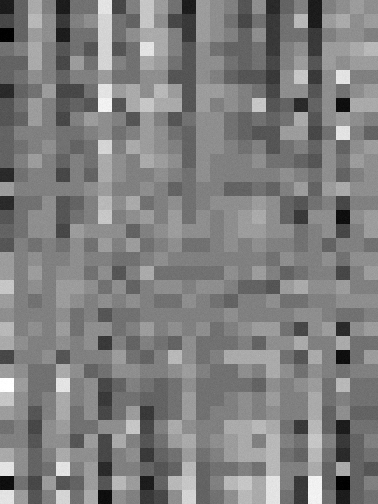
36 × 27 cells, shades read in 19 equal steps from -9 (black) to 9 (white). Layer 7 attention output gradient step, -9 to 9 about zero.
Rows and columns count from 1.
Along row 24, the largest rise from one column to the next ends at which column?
26
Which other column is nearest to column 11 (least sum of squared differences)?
3
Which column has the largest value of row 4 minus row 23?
8
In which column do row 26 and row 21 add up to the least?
25
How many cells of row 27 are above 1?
4
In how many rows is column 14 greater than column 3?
13
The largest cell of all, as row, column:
28, 1
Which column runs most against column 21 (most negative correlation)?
19
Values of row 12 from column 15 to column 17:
1 0 0
